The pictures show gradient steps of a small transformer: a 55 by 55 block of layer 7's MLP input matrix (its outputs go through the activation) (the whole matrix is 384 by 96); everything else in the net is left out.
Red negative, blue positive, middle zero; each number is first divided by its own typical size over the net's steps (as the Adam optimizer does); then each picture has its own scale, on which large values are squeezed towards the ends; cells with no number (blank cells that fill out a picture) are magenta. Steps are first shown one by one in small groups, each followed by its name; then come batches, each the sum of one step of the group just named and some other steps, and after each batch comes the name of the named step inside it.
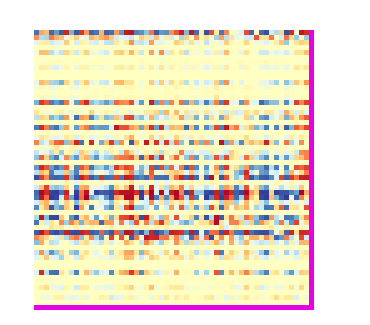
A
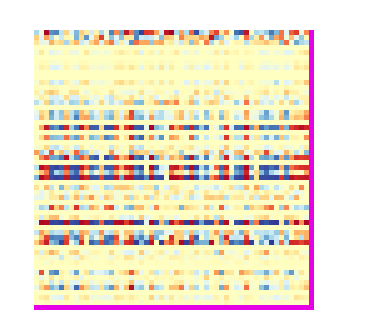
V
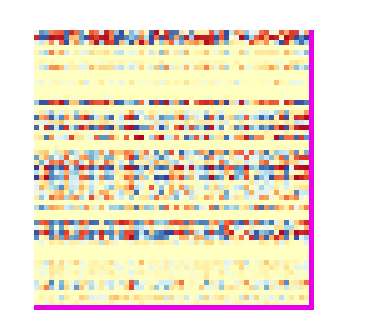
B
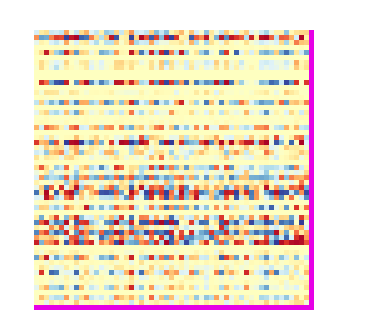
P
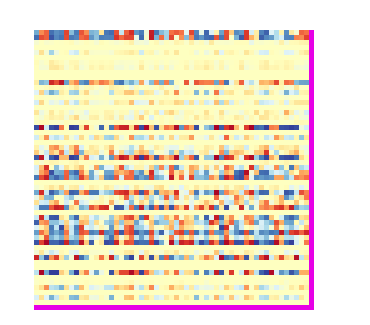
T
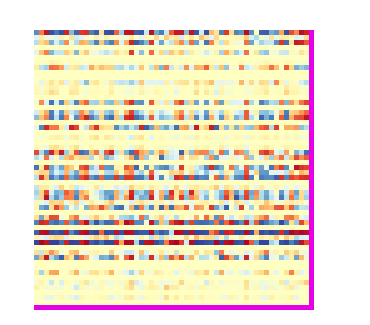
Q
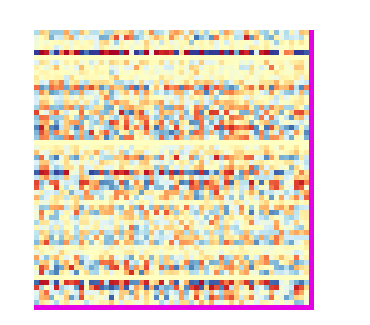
T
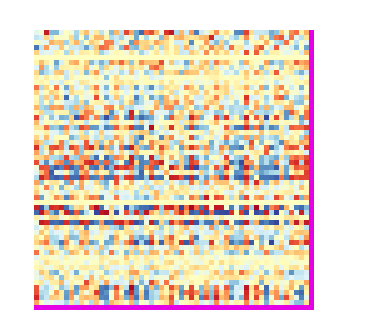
V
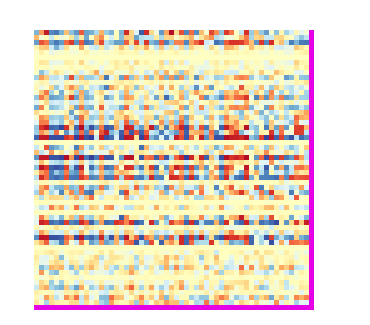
V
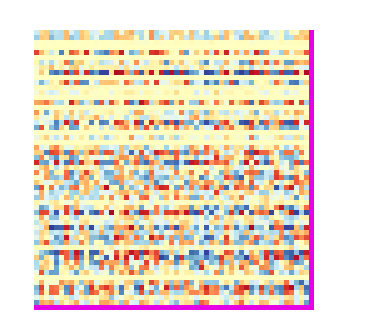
T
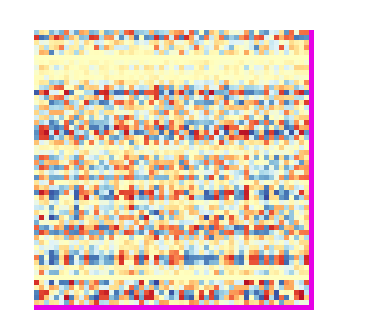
A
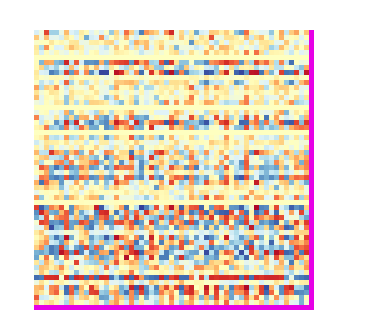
V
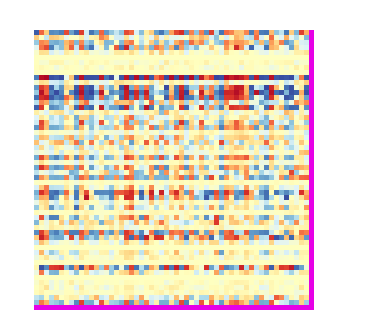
A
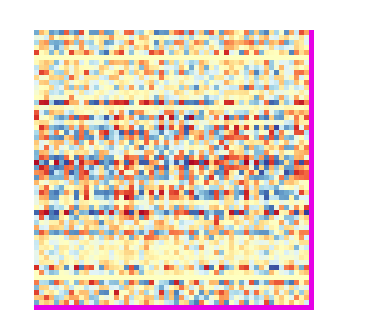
A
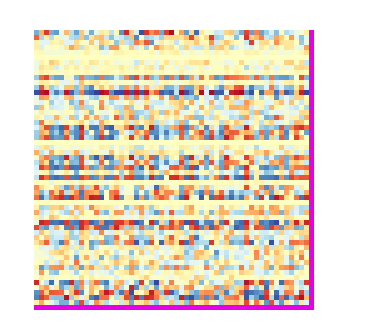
V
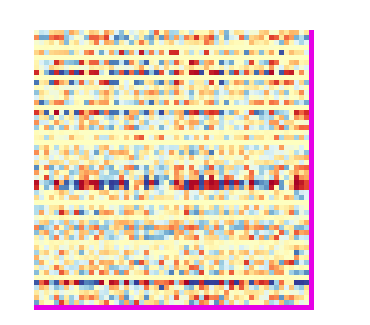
B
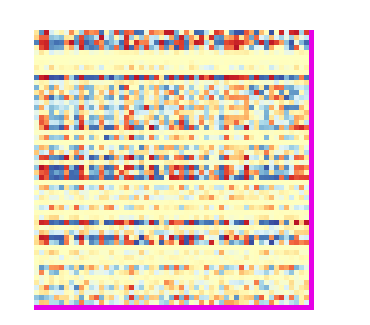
V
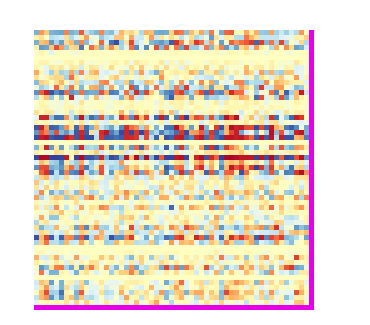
T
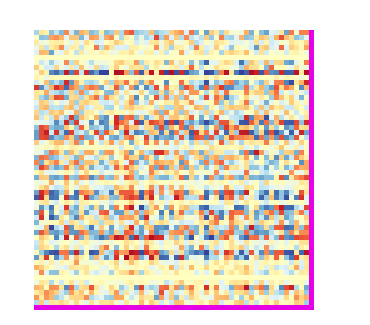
A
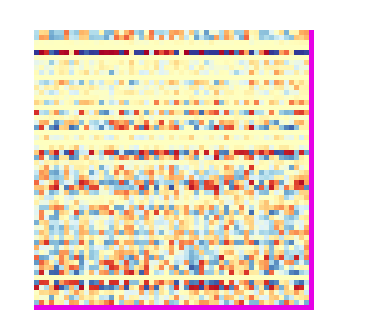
T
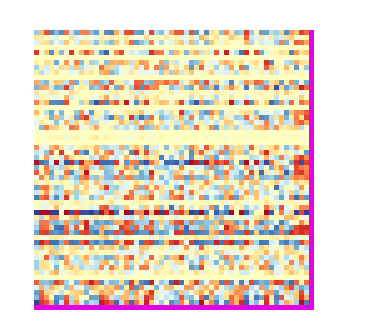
Q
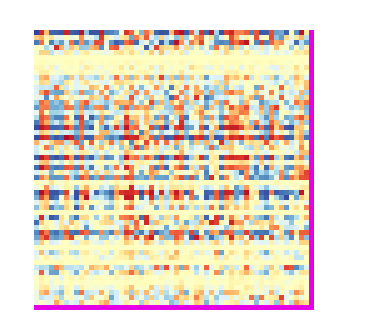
A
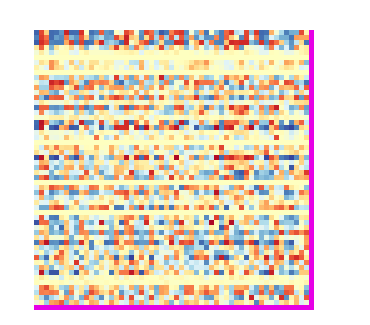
T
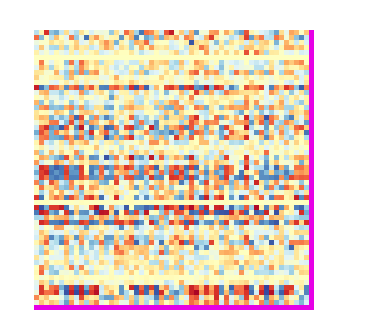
V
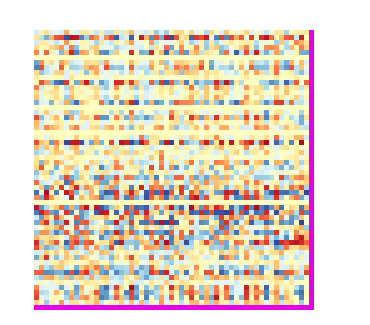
P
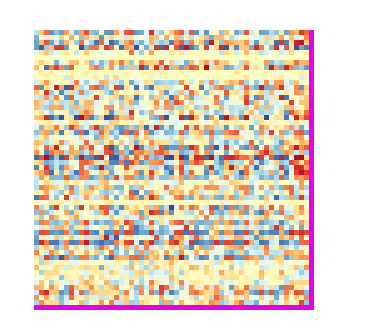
Q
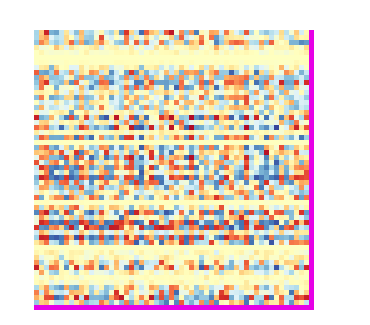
V
